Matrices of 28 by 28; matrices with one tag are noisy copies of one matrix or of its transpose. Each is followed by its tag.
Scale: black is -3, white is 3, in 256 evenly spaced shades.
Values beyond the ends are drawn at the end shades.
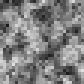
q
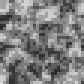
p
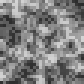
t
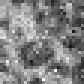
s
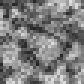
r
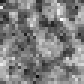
r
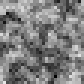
p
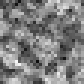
r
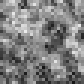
s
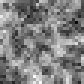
t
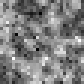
t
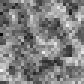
r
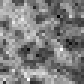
s
